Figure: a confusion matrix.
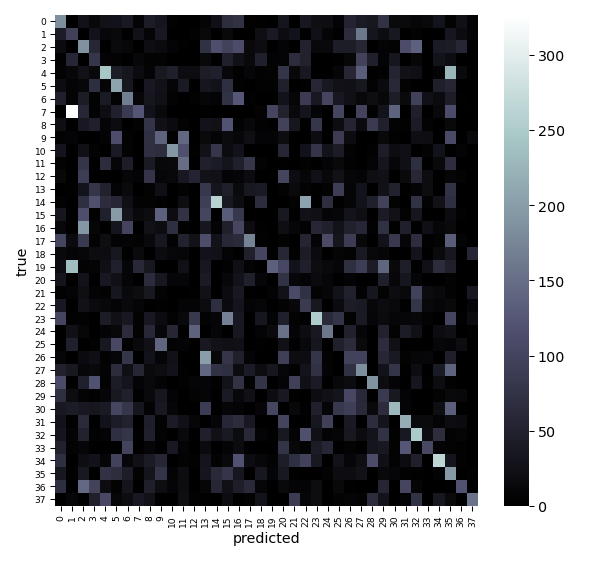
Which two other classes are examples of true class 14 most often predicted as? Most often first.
22, 3
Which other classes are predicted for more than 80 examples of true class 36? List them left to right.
2, 3, 31
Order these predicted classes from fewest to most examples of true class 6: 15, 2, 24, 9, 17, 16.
17, 9, 2, 15, 24, 16
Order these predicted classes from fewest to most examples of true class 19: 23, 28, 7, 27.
23, 28, 7, 27
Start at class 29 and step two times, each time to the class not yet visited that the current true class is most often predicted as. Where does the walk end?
13
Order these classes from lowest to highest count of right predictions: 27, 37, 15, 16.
16, 15, 37, 27
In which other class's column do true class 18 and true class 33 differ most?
31
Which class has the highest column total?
35
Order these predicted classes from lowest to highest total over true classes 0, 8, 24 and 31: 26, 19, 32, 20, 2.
19, 32, 2, 26, 20
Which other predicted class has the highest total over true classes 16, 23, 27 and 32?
15
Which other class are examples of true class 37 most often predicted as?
4
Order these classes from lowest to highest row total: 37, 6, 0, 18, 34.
18, 37, 0, 6, 34
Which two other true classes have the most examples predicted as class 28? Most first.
34, 8
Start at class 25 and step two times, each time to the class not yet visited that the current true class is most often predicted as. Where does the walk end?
11
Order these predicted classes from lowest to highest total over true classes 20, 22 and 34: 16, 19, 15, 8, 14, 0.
19, 15, 14, 8, 0, 16
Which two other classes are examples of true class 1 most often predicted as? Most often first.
27, 26
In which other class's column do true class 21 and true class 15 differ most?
5
